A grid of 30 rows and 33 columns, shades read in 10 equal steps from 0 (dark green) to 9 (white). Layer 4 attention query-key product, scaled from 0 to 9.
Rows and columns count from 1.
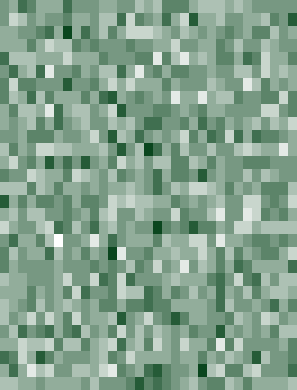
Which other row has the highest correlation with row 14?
29
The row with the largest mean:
27
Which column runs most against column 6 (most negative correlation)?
14
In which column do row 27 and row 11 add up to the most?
21
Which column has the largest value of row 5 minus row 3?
8
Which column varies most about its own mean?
13
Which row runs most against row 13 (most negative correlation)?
9
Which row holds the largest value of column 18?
5
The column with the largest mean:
28
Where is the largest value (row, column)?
19, 7
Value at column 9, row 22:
4
